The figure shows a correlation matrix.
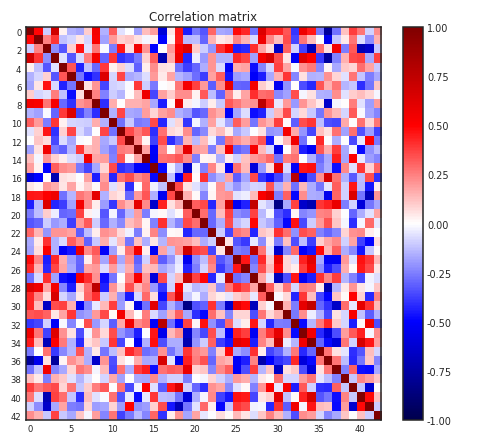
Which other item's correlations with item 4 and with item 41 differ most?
39
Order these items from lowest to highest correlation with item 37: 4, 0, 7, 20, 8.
0, 4, 8, 20, 7
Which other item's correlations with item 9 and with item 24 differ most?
27
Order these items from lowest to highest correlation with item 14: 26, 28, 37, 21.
21, 26, 28, 37
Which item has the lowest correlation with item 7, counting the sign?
5
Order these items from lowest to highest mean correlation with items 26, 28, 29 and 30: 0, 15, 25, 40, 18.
15, 18, 40, 25, 0
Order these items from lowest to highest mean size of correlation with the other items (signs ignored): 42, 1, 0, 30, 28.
42, 1, 28, 0, 30
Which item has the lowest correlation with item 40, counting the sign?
2
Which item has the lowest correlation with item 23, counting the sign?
41
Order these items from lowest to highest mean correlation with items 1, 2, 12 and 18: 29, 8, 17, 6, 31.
17, 29, 6, 31, 8
